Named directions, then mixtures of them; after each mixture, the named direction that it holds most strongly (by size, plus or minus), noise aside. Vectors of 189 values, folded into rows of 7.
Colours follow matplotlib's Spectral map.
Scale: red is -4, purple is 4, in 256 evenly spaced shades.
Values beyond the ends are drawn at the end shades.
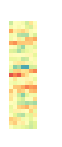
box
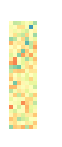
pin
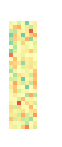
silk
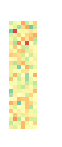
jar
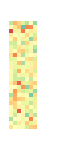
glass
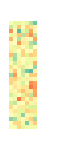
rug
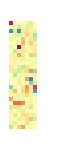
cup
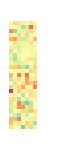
jar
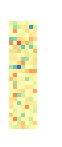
jar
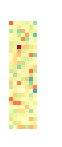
cup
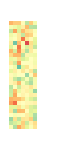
jar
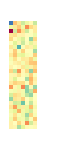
cup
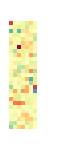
cup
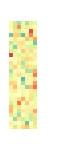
silk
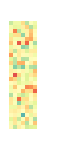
jar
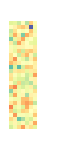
pin
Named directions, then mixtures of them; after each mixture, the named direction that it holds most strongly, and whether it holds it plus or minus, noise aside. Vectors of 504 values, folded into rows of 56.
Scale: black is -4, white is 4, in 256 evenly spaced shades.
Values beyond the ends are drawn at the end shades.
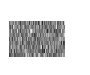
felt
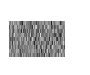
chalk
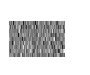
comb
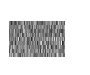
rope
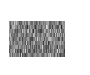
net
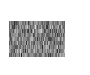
net, minus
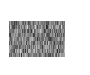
net, minus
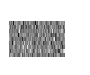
comb, plus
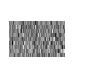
comb, plus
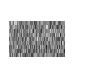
net, plus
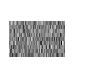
rope, minus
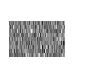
felt, plus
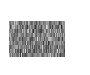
net, plus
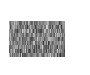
net, plus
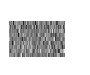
comb, plus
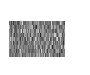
chalk, minus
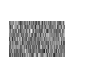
felt, plus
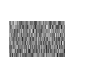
net, plus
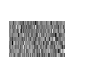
comb, plus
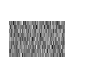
chalk, minus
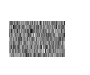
felt, minus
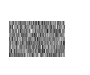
felt, plus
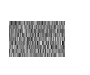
rope, plus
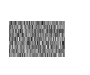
rope, plus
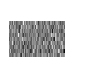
comb, minus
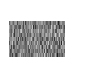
rope, minus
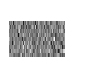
comb, plus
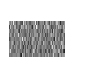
comb, minus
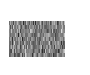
felt, plus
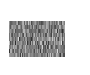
rope, plus
